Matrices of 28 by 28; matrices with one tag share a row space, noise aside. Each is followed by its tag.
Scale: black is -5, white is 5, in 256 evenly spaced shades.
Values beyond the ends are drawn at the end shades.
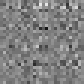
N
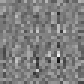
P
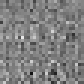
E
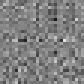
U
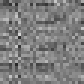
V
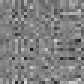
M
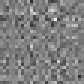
E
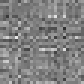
V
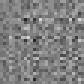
N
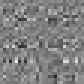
U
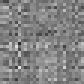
V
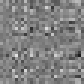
M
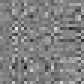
M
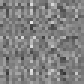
E
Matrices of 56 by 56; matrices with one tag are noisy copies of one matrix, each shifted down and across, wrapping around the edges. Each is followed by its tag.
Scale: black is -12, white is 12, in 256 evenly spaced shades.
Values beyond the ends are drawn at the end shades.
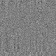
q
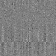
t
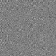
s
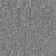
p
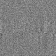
p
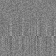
t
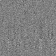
q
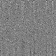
q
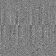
t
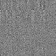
q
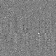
q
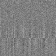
t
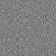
s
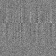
t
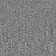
q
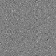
s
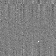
t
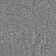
p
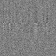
q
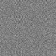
s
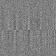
t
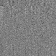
q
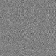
s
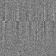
t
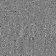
p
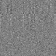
q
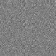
s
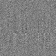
q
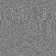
p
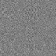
s
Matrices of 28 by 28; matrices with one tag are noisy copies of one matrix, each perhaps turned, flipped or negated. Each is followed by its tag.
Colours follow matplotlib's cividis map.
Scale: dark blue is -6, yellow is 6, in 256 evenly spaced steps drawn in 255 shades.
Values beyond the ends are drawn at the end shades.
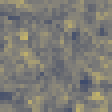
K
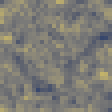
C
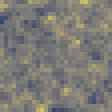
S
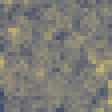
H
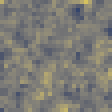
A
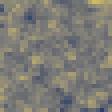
H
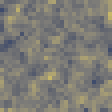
H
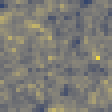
S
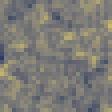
S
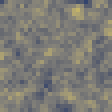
A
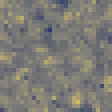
A
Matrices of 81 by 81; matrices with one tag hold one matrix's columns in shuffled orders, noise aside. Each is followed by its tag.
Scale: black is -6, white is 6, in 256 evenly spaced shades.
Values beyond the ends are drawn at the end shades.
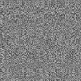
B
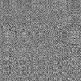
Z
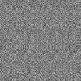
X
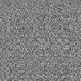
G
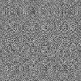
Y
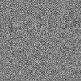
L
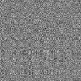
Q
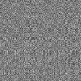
Q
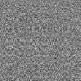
G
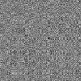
Q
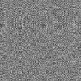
L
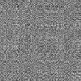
X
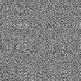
X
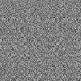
G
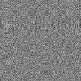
L
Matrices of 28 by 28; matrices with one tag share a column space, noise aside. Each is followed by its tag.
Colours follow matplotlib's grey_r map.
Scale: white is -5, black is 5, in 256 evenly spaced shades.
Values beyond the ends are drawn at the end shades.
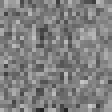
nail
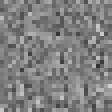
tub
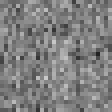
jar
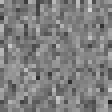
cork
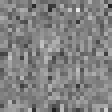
jar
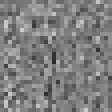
tub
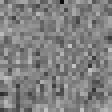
tub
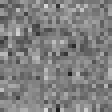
jar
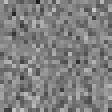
tub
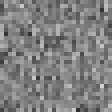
jar
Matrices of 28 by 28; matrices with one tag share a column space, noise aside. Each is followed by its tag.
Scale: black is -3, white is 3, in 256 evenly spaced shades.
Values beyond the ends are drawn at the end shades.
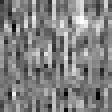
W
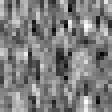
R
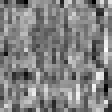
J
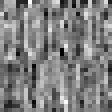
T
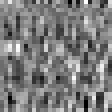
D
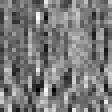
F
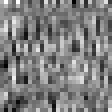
D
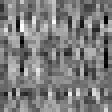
W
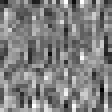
J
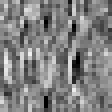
R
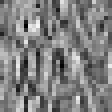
R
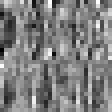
T
